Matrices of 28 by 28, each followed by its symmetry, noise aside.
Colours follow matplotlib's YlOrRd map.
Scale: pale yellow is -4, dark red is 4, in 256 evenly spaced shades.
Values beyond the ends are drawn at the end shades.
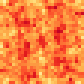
same after a half turn.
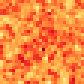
symmetric across the other diagonal.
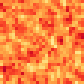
no symmetry.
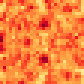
mirrored top to bottom.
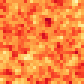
no symmetry.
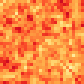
symmetric.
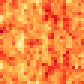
mirrored top to bottom.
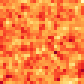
antisymmetric.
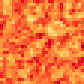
symmetric across the other diagonal.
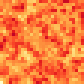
symmetric across the other diagonal.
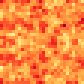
mirrored top to bottom.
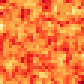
no symmetry.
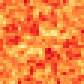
same after a half turn.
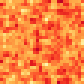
mirrored top to bottom.
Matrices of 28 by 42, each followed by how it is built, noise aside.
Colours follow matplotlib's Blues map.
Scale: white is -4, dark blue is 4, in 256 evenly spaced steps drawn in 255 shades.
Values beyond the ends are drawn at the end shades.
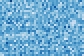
blocks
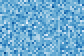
noise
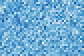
Hankel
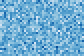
noise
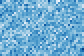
Hankel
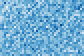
Hankel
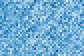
Hankel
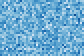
noise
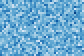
noise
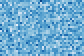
repeating rows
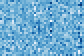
uneven columns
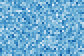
noise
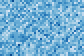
Hankel
